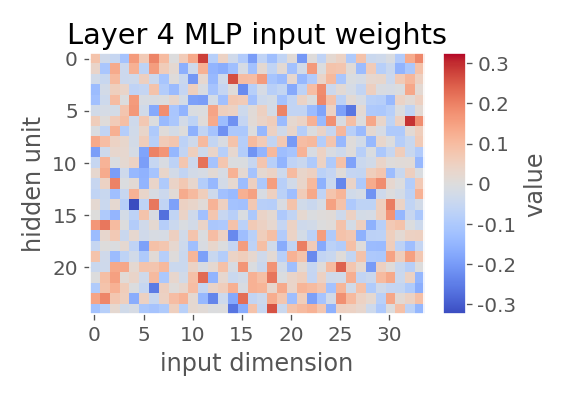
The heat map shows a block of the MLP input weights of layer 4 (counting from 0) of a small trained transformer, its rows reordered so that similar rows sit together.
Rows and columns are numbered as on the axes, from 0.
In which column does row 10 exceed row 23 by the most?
11
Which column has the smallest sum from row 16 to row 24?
28
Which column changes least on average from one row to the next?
3
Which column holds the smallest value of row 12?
25
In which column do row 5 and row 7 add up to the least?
26
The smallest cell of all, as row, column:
14, 4
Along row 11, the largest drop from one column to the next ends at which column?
2
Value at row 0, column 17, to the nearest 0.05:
-0.05
